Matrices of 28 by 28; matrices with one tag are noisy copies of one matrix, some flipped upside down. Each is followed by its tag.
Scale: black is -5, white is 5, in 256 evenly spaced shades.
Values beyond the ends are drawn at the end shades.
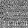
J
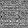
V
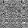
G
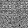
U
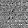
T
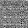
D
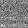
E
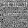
J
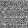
D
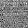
J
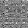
G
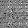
T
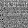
J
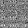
E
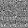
E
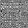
V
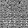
U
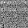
E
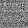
D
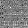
J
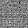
U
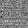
V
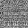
J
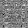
G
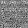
E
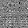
U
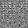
U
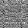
G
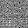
U
